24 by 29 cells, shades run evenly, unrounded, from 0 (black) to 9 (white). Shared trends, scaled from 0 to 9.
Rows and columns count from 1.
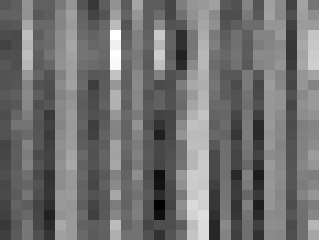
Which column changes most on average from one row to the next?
15
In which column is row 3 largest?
11
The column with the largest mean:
19
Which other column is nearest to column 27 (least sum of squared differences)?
1
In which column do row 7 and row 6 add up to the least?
17
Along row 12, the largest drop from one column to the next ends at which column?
20
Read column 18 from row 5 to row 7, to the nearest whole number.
4 4 5
